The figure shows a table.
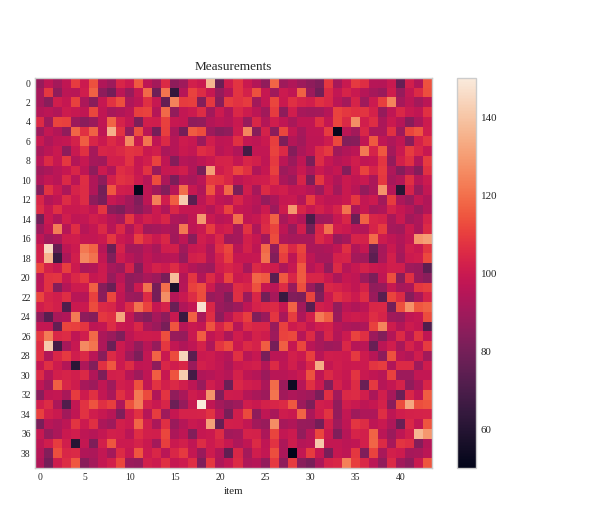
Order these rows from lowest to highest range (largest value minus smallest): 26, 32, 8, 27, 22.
8, 26, 32, 22, 27
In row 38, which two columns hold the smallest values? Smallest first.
28, 21
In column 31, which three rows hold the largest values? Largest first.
37, 29, 24
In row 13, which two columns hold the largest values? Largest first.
28, 34
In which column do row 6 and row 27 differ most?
1
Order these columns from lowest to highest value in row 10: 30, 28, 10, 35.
30, 28, 35, 10
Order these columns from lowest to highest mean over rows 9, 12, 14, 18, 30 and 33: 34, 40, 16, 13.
40, 34, 13, 16
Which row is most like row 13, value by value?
19
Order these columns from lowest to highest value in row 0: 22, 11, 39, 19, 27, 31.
31, 27, 39, 22, 11, 19
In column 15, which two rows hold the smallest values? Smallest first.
21, 1
